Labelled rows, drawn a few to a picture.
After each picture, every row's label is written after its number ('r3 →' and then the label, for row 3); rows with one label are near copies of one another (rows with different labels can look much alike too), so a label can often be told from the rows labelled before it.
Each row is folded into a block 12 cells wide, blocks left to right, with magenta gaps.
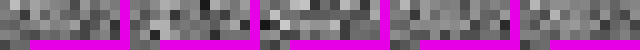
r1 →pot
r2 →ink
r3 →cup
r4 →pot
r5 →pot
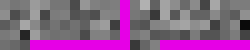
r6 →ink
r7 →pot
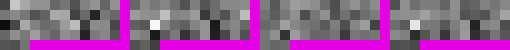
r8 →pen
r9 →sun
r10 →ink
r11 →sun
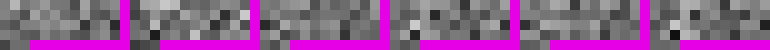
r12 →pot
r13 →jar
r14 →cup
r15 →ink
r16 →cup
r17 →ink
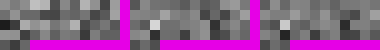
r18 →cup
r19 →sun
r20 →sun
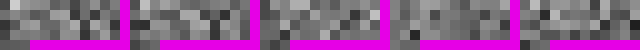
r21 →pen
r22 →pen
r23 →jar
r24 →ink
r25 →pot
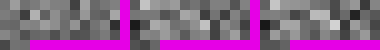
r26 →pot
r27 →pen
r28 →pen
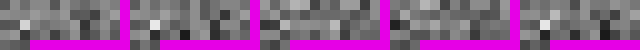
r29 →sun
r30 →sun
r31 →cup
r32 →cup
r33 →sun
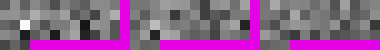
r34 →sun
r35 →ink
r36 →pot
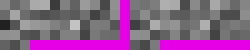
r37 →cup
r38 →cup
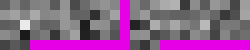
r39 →sun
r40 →cup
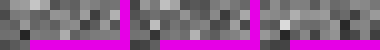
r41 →jar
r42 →jar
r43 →sun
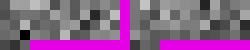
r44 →jar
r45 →pot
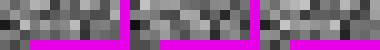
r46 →cup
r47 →pen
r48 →cup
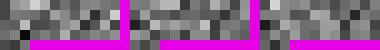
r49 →jar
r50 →cup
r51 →pen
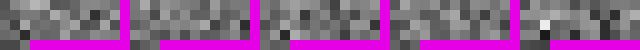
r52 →jar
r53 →pot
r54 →ink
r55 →pen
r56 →sun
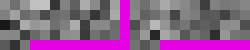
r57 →cup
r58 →ink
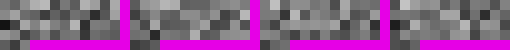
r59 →cup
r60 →jar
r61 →pot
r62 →pen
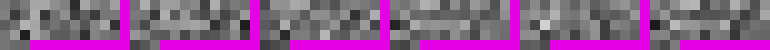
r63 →ink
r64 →pot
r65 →jar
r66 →cup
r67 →sun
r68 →cup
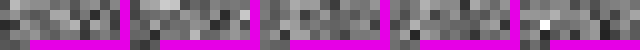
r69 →pen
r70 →jar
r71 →ink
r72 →ink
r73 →sun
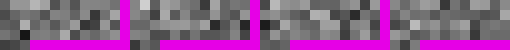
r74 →jar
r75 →pot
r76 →pen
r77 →cup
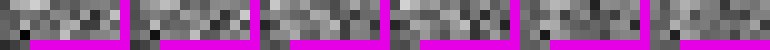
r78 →jar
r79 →jar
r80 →pen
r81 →pen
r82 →ink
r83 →ink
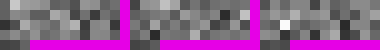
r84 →pen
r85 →jar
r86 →sun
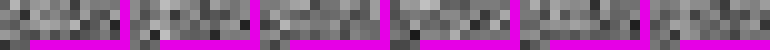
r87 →pot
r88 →ink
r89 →cup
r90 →jar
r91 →pot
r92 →ink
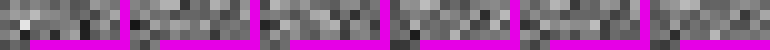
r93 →sun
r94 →cup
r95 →pen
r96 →jar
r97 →cup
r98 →jar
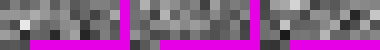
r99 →sun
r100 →pot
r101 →jar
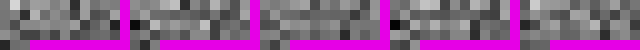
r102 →pot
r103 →cup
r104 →cup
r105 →cup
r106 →pen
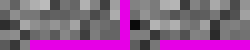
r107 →cup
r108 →cup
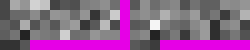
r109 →jar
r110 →sun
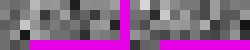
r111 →ink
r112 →pot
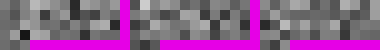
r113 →ink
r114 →pen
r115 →cup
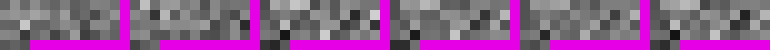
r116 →sun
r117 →pot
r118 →jar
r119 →jar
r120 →jar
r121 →jar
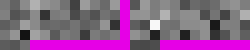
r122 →ink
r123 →sun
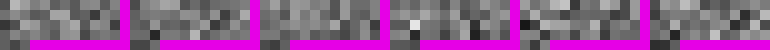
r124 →pen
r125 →jar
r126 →pot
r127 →sun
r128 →cup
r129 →jar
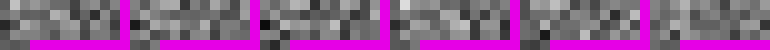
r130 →pen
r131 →cup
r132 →cup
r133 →pen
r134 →jar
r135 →ink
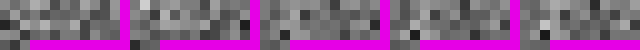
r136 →cup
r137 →pot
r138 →ink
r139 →ink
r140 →ink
